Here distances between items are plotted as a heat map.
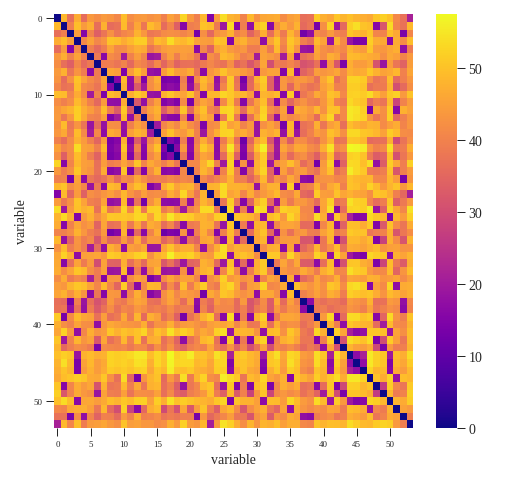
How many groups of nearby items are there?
8
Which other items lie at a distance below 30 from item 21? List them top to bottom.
2, 4, 37, 38, 52
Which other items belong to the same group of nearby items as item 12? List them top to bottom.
35, 47, 51
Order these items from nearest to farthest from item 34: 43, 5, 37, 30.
30, 5, 37, 43
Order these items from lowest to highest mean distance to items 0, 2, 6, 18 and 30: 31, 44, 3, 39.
39, 3, 31, 44
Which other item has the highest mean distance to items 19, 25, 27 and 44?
47
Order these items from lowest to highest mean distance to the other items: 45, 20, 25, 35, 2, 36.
20, 2, 36, 25, 35, 45
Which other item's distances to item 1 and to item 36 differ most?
22
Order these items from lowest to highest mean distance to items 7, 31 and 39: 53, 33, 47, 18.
18, 33, 53, 47
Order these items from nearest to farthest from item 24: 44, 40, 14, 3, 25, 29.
29, 25, 14, 40, 3, 44
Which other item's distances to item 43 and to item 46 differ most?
49
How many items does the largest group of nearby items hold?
11
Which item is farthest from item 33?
44
